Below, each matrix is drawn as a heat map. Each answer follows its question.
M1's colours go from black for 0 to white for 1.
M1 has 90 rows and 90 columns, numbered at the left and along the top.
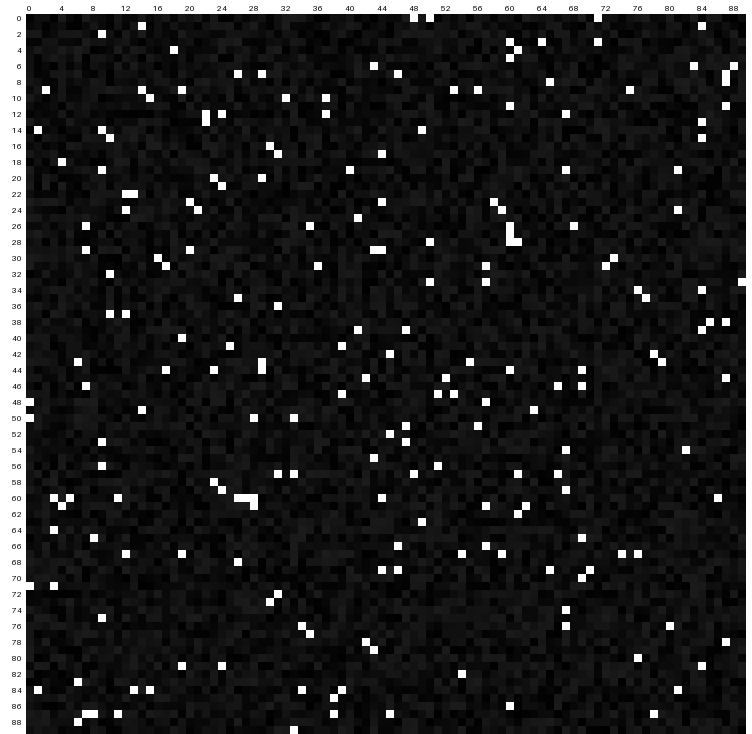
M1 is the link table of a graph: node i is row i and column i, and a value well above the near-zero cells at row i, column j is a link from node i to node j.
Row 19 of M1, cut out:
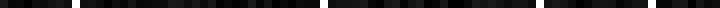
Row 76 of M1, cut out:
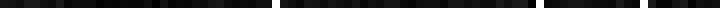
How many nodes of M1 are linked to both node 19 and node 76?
1
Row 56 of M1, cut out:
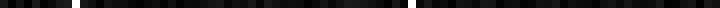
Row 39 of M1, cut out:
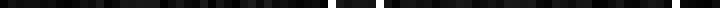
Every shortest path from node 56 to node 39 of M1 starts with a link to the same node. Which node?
node 51
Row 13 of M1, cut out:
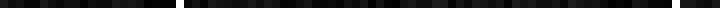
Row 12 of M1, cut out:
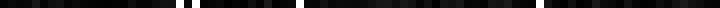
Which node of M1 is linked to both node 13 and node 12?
node 22
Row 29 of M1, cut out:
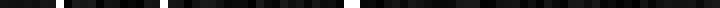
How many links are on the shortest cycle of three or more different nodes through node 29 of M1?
4
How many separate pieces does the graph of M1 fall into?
3
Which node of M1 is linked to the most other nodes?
node 60
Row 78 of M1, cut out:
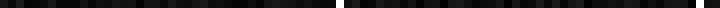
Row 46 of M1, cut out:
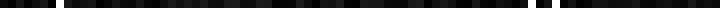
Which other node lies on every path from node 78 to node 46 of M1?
node 87
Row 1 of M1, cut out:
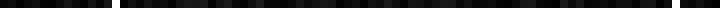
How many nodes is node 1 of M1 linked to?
2
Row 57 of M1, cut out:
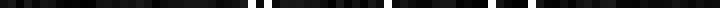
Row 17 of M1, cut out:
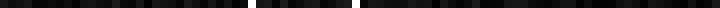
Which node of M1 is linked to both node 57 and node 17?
node 31
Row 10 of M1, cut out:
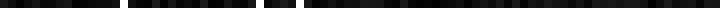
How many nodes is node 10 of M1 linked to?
3
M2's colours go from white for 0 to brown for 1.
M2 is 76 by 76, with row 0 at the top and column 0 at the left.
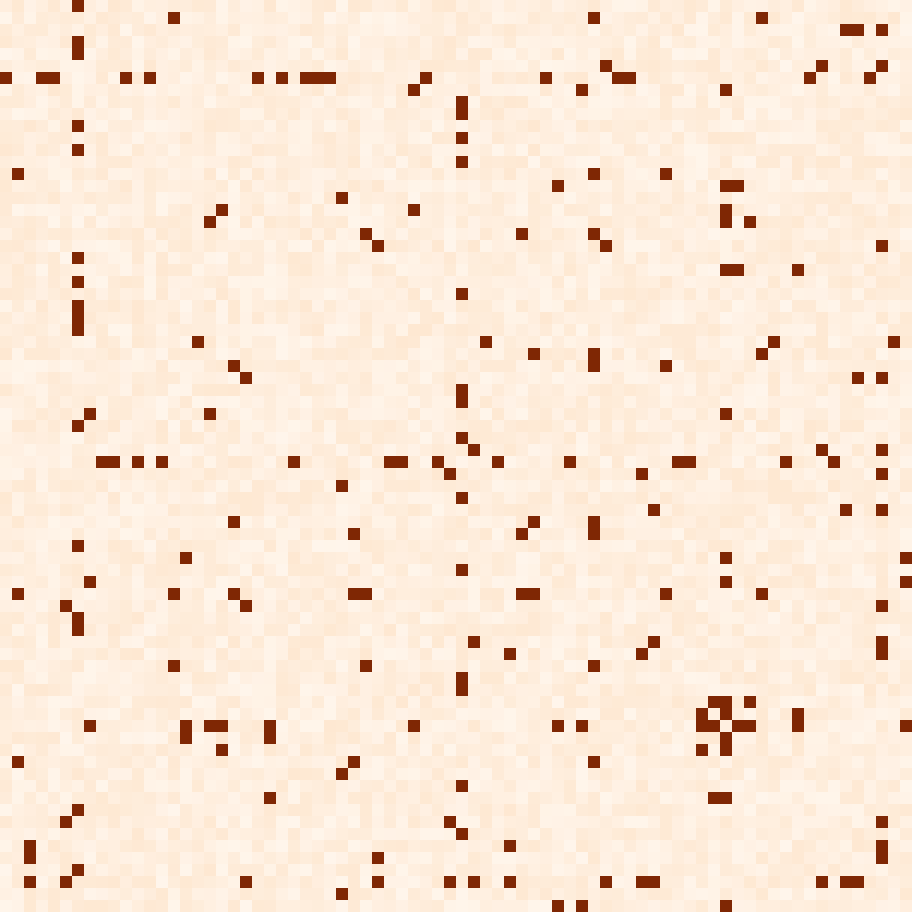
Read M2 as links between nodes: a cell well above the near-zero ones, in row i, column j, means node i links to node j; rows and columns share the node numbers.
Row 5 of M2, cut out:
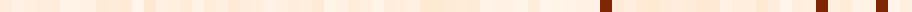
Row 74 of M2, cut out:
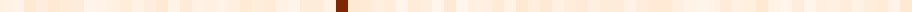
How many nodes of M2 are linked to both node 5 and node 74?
0
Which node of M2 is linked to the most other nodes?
node 6
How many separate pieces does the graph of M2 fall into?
6
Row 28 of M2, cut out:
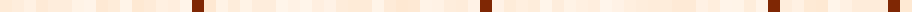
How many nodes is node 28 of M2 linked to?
4
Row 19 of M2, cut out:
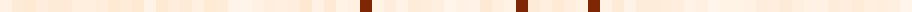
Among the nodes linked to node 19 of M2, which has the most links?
node 49
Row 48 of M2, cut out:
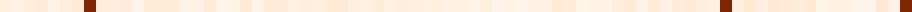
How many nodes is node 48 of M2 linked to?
3
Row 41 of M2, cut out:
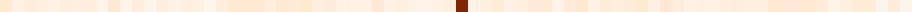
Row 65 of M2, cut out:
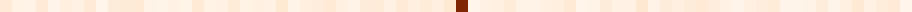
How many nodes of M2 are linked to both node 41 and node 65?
1
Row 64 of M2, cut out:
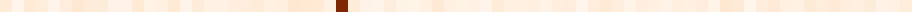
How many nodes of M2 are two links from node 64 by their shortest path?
3
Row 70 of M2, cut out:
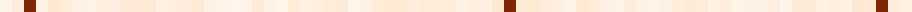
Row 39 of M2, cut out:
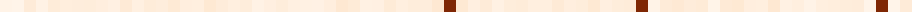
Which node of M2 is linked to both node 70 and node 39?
node 73
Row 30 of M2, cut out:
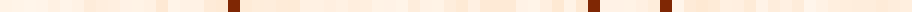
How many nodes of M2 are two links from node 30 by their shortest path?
6
